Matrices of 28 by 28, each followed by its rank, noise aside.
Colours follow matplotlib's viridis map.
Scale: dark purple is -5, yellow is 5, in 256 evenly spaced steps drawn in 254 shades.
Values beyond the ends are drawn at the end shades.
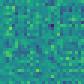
five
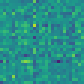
four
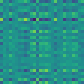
one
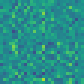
five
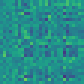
two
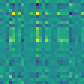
two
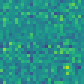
five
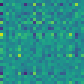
two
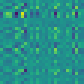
two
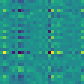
one
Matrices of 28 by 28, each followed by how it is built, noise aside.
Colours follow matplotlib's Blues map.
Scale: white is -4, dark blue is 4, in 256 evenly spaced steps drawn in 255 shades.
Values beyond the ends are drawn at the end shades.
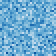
repeating columns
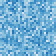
repeating columns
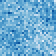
smooth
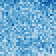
smooth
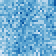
smooth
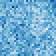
smooth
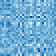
low rank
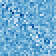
banded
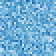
noise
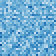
repeating columns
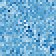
banded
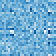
low rank
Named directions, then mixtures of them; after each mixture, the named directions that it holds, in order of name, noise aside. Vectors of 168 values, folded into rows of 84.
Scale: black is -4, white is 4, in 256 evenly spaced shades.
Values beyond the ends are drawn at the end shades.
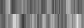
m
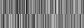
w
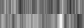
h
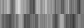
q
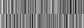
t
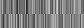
w.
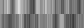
q.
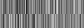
w.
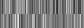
m, w.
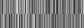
w.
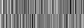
t, w.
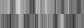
q.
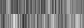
m, w.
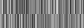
t, w.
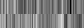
h, t.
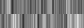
m, t.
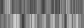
h, m.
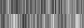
m, w.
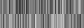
h, w.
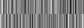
t.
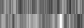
h.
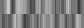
m, q.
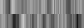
m.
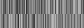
w.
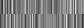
t.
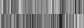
h, t.
